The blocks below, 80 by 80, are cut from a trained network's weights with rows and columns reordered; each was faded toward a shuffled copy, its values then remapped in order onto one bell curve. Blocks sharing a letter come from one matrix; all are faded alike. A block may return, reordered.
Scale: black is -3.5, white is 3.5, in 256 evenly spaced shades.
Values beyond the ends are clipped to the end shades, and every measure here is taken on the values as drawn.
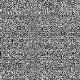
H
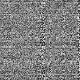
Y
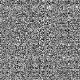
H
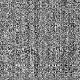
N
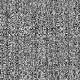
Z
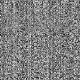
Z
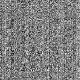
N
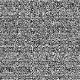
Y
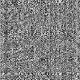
Z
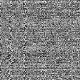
Y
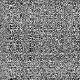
Y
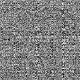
Y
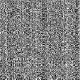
N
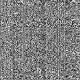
Z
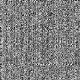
N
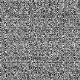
H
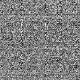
H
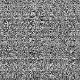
Y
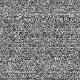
H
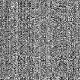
N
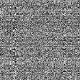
Y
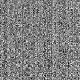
Z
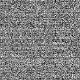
Y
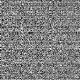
Y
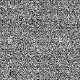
H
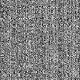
N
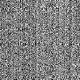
N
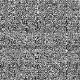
Y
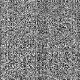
Z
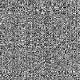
Z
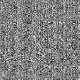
Z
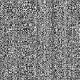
Z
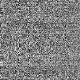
H
